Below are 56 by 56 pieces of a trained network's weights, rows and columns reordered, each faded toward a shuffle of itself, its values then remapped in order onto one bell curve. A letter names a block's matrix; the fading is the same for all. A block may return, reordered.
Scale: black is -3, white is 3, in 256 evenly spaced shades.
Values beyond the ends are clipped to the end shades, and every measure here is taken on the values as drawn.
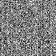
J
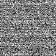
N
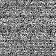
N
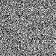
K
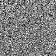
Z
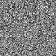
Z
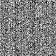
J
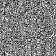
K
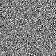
K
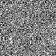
K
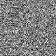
K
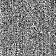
J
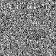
Z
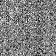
J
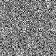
Z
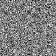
K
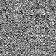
K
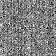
J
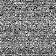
N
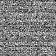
N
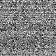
N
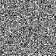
Z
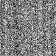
J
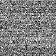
N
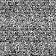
N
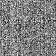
J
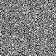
K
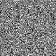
Z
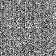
J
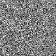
K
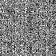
J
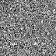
Z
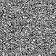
K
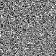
Z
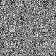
Z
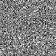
Z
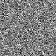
K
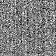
J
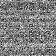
N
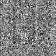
J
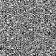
Z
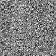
Z
